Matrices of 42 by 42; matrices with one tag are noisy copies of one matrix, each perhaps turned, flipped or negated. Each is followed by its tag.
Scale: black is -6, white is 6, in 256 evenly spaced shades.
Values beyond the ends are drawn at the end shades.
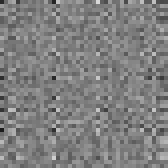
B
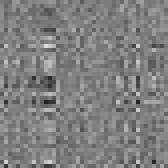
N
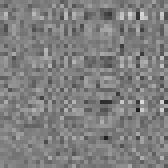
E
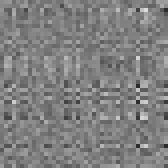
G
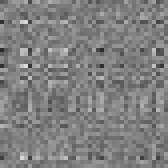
G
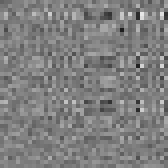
E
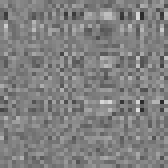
E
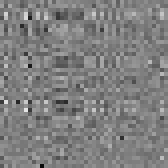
E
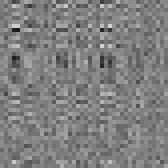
E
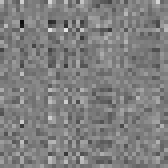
G
